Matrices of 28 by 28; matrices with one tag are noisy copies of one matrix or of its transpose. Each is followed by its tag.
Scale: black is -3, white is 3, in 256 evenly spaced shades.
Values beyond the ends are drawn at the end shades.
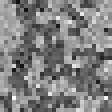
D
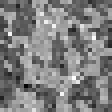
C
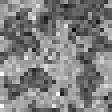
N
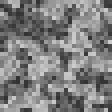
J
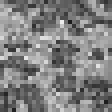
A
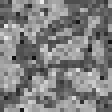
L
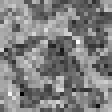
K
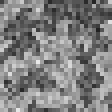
N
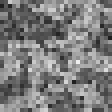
J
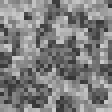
K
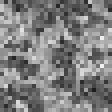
A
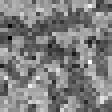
D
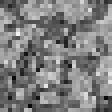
L
